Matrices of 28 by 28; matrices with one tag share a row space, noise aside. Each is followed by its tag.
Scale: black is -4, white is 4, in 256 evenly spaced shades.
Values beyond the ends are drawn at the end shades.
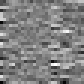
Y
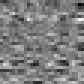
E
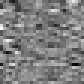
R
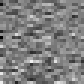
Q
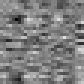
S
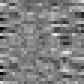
Y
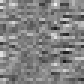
Y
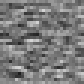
S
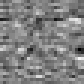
E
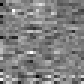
Q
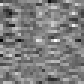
R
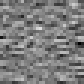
E
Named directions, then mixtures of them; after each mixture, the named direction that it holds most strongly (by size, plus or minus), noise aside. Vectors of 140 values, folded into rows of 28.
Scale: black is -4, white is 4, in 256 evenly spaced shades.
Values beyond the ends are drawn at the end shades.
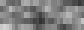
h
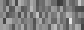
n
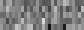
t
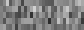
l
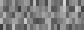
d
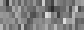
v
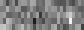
n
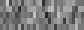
v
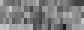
h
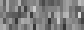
l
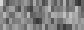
d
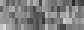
h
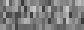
l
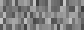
d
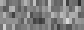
d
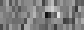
v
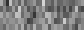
v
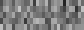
d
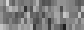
t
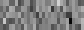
n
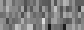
t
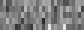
t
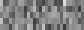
t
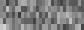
n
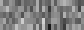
t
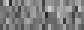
v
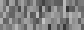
t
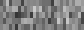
l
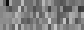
l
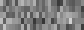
n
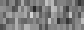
l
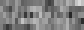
h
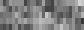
h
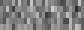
n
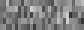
l
